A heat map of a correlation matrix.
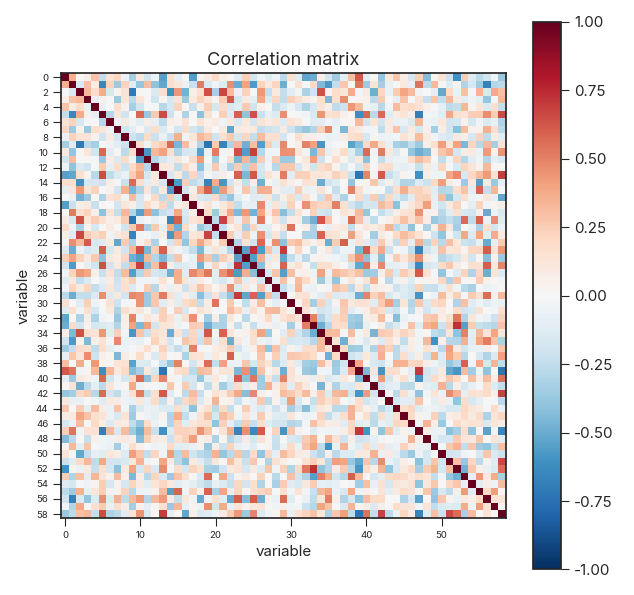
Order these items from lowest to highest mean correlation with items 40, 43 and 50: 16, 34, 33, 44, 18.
18, 33, 44, 34, 16
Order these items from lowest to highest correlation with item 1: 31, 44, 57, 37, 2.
57, 2, 44, 31, 37
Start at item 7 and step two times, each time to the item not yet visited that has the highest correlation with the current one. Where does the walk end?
56
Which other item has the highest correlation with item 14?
9
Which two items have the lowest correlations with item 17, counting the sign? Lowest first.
0, 44
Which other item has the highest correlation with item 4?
38
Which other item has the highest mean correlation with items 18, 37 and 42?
22
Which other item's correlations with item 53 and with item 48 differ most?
33
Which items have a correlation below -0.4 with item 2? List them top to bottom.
9, 14, 16, 41, 50
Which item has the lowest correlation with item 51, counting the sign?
39
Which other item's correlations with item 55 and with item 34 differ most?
27
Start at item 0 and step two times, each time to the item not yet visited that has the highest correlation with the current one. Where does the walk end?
47
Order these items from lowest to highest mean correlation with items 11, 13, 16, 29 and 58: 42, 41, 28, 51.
28, 41, 51, 42
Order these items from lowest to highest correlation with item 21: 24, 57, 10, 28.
10, 28, 24, 57
